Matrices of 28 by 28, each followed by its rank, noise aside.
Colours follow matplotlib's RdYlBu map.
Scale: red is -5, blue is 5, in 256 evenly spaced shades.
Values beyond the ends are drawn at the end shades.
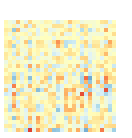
three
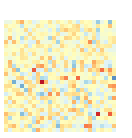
eight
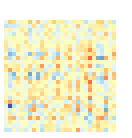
three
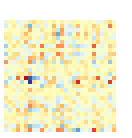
four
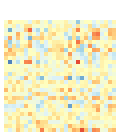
four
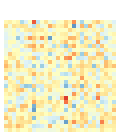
six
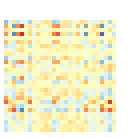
two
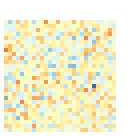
eight
